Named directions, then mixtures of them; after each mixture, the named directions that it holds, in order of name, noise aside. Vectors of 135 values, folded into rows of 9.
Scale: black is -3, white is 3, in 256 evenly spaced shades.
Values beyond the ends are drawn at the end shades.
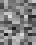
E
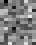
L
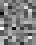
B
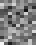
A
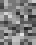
E.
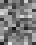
A, L.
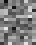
L.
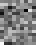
A, B.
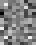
B, L.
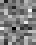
B, L.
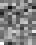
A, B.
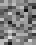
A, E.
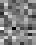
B, E.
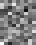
A.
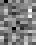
B, L.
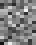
A.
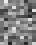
L.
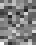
A.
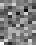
A.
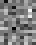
B, L.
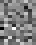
A, B.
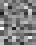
B.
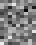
A.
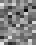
A.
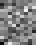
A.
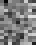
E, L.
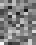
A.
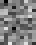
L.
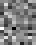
B, E.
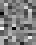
B.
